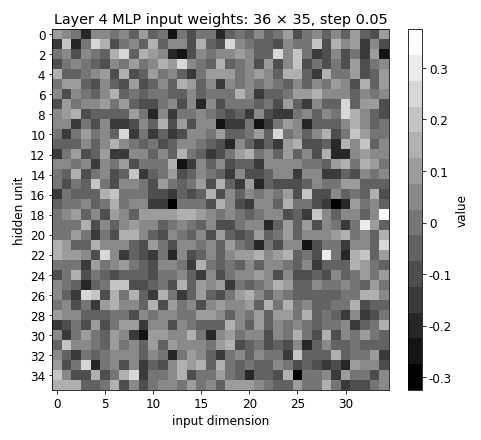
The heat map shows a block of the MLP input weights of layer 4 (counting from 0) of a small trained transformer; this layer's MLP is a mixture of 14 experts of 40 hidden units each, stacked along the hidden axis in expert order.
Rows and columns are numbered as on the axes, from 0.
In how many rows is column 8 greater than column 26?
21
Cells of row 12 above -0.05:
20
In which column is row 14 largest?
8
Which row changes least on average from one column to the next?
6
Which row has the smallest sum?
9
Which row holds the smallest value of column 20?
34
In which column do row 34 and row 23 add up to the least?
25
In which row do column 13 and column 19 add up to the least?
13
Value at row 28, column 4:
-0.05
